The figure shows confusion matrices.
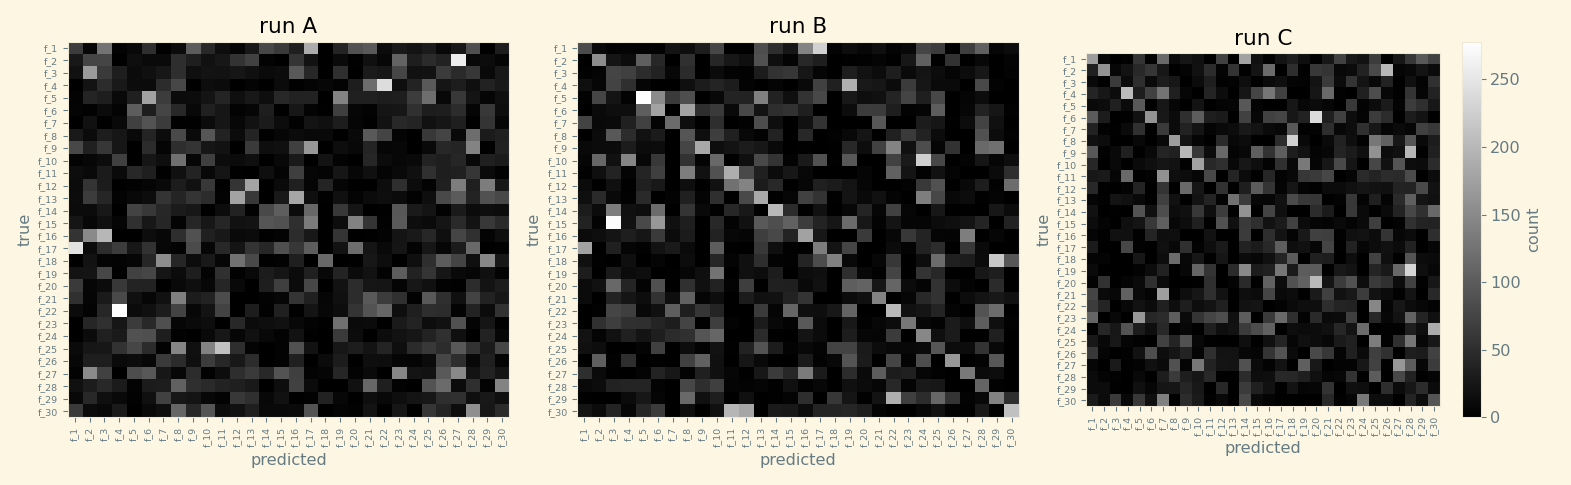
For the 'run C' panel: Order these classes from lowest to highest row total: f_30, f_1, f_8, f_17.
f_17, f_30, f_8, f_1
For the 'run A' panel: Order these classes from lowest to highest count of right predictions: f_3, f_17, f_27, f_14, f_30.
f_30, f_3, f_14, f_17, f_27
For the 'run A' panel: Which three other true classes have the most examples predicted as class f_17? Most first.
f_1, f_9, f_15
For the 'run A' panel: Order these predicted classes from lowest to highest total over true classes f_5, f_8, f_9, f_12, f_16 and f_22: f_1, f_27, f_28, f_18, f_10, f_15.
f_18, f_15, f_1, f_10, f_27, f_28
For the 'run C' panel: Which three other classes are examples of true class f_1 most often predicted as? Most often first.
f_14, f_7, f_29
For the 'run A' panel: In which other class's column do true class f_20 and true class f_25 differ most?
f_11
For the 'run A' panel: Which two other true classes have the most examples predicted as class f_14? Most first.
f_15, f_1
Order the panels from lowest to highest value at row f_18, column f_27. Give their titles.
run C, run B, run A
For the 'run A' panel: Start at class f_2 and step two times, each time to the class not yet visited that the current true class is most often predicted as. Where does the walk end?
f_23
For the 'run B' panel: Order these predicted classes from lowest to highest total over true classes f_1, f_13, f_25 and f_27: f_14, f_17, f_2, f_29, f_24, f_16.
f_29, f_2, f_14, f_24, f_17, f_16
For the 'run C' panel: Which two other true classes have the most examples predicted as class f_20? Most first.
f_6, f_19
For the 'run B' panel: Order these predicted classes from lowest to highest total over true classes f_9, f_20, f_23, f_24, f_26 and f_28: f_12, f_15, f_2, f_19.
f_15, f_12, f_2, f_19
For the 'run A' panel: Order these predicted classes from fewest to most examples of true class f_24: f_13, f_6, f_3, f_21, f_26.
f_21, f_13, f_3, f_26, f_6
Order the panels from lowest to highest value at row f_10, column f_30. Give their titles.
run B, run A, run C
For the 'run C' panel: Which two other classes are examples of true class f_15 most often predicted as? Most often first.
f_7, f_12
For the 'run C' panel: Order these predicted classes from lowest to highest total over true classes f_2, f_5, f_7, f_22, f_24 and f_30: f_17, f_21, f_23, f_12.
f_17, f_12, f_23, f_21
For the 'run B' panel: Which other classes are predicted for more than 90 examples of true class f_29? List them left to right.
f_8, f_22, f_25
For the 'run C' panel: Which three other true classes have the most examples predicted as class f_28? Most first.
f_19, f_9, f_25
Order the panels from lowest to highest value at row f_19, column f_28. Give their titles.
run A, run B, run C
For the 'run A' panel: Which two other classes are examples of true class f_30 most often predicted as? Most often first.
f_28, f_8
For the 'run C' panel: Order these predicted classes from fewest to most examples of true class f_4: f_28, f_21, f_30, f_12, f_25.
f_12, f_30, f_28, f_25, f_21
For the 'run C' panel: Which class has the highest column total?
f_28
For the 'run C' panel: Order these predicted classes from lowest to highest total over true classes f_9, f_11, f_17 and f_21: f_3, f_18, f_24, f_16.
f_3, f_18, f_24, f_16
